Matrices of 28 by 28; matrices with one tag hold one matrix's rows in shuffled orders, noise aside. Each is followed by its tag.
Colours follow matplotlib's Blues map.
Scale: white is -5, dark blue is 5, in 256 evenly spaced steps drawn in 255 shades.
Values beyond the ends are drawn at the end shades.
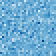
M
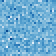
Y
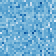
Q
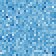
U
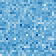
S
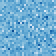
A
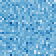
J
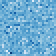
Y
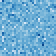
M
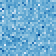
M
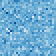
Y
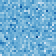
S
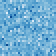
Y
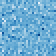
M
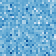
J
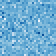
M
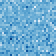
J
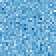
Q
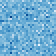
J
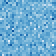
U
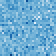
J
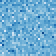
M
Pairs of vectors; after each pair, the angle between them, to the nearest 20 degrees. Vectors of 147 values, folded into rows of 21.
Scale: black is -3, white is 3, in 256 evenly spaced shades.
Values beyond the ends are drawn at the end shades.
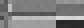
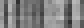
80 degrees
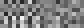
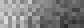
60 degrees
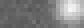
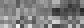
120 degrees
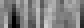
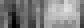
40 degrees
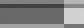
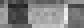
80 degrees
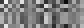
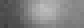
100 degrees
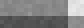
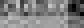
140 degrees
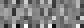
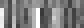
80 degrees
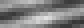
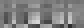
80 degrees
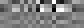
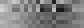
140 degrees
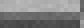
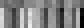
100 degrees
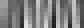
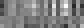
120 degrees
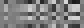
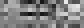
40 degrees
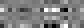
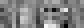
140 degrees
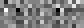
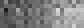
120 degrees
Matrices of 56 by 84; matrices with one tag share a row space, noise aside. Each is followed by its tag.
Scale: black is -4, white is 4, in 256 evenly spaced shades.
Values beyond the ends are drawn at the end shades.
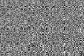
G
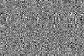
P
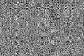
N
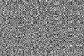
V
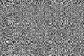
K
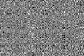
G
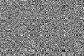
G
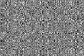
P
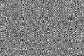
P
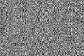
P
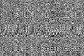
N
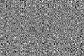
P
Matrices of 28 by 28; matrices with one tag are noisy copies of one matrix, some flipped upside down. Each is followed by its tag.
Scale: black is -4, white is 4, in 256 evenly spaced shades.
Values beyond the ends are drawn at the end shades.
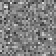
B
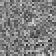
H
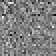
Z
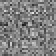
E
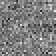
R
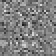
E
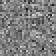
H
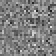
H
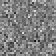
Z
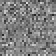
Z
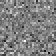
Z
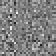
Z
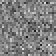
R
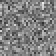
B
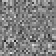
Z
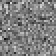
B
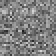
E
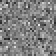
B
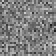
R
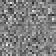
Z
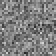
R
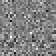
Z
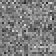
R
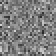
B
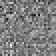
Z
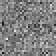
R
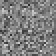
E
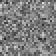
B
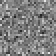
B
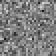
B
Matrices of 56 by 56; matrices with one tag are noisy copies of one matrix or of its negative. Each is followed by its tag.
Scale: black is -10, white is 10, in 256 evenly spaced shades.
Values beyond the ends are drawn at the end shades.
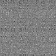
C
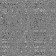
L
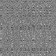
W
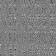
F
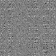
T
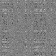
L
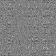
T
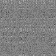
C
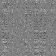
L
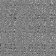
F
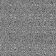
F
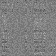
L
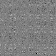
F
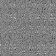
F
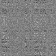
L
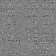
T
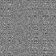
T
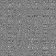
T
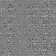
T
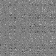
F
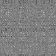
C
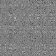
F
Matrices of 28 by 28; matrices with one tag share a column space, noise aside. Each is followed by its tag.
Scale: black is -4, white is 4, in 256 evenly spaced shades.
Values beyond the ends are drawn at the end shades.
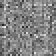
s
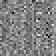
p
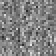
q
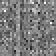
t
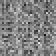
p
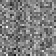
s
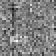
q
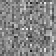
q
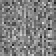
q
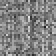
s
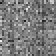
t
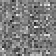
s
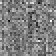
t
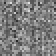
t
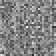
s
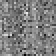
s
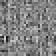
q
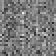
p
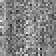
s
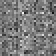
p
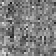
q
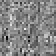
q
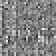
q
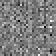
s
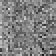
s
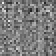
t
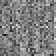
s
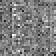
s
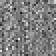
t
